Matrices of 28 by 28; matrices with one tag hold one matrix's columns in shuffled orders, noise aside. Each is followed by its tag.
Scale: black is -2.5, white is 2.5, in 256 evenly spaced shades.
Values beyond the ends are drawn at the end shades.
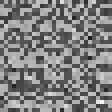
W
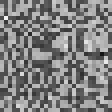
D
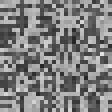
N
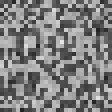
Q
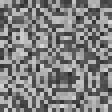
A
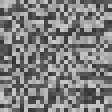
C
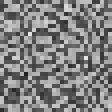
C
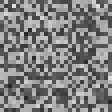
C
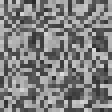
D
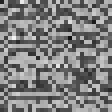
W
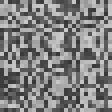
D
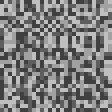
D
